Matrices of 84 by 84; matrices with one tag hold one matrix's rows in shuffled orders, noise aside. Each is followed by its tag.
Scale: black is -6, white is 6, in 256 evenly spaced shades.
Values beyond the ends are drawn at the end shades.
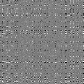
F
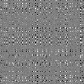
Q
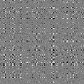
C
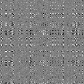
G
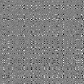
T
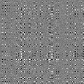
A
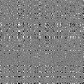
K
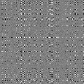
A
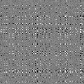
Q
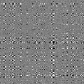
C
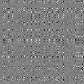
T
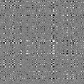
C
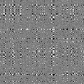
C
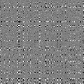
K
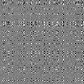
T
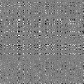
K
